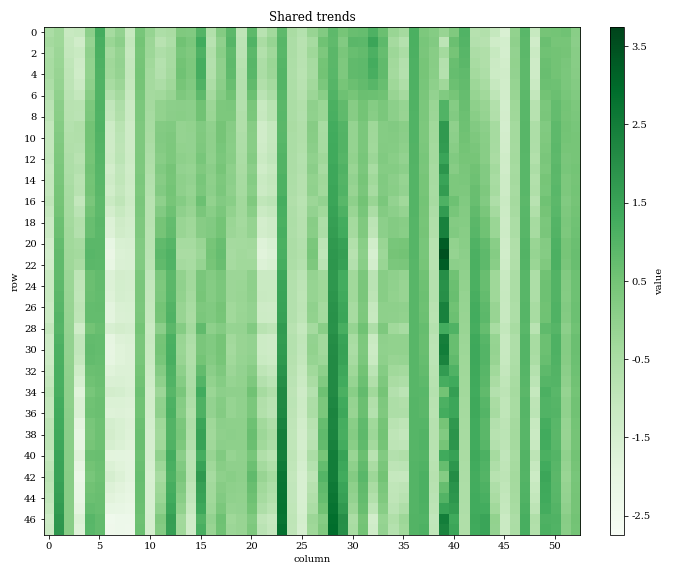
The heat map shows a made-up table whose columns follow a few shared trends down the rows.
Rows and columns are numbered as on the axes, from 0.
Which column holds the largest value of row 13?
39
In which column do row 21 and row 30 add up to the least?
6
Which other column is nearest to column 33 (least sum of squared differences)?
20
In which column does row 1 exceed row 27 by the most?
32
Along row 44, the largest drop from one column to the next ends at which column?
24
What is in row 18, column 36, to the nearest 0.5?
1
